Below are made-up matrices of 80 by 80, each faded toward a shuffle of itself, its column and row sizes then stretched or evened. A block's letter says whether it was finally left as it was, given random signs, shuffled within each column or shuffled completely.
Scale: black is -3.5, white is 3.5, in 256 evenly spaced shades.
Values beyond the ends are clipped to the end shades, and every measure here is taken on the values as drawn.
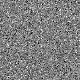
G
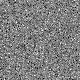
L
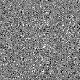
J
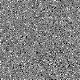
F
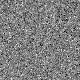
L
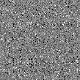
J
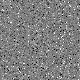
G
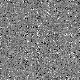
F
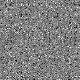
J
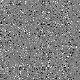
J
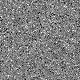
L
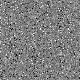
G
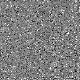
J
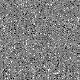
J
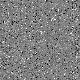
G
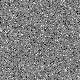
L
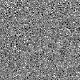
J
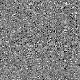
J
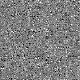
J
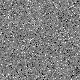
L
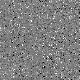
G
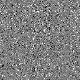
J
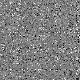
F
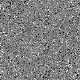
G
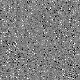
J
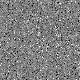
G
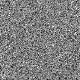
G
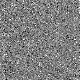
G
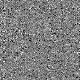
F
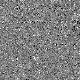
F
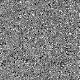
F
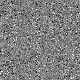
G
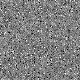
G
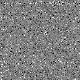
F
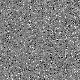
G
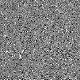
J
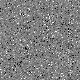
G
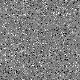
F
